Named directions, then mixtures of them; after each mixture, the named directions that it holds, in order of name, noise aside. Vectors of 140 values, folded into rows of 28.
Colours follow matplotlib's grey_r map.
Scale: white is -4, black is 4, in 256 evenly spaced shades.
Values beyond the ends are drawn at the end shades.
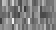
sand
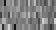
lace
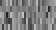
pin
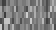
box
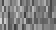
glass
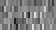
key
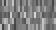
key, lace, sand.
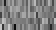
lace.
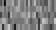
lace.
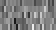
key.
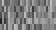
glass.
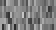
glass, lace, pin.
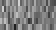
glass, lace.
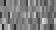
lace.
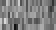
glass, key, lace.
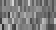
lace, sand.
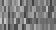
glass.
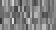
key, sand.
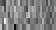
box, glass, lace.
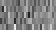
glass, key, lace.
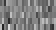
lace, pin.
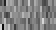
box, lace, pin.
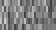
glass.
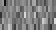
glass, lace, pin.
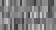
glass, key.
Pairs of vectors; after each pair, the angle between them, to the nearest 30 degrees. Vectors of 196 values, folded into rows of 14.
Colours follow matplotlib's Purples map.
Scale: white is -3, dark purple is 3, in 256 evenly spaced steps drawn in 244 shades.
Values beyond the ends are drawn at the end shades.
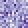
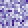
90 degrees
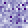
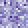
60 degrees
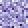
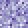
120 degrees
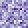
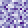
30 degrees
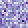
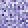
60 degrees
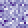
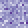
150 degrees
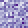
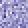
60 degrees
